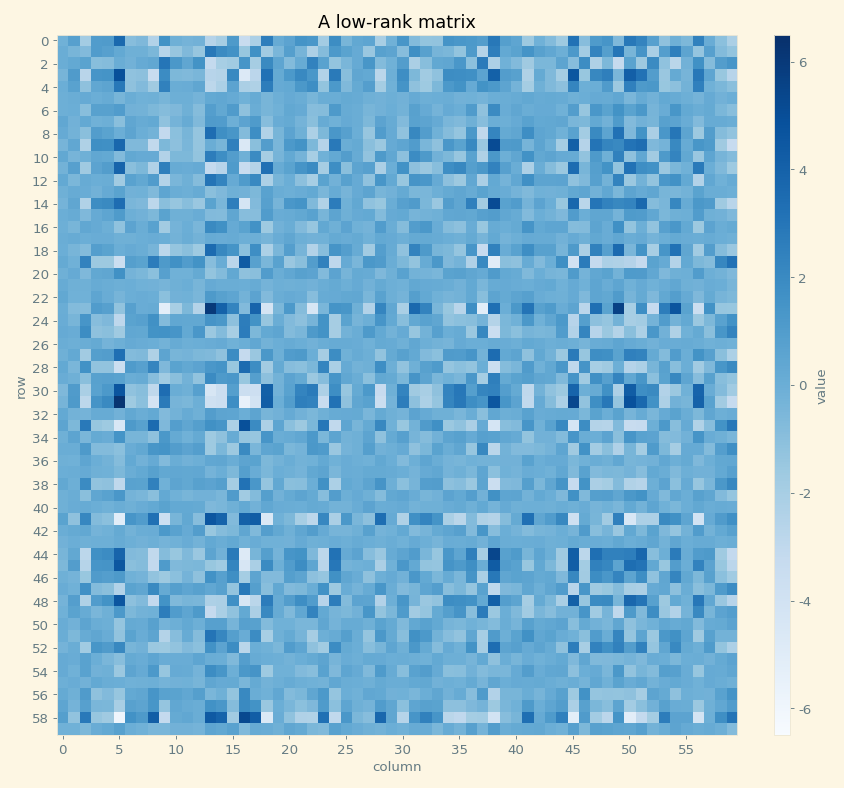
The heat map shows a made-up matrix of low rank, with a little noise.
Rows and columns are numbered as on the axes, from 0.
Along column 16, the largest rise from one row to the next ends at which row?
28
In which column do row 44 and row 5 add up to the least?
16
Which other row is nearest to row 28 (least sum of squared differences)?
38
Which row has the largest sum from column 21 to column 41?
31
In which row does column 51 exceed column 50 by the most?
23
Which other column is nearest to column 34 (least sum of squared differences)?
21
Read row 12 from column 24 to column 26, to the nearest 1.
0 1 0
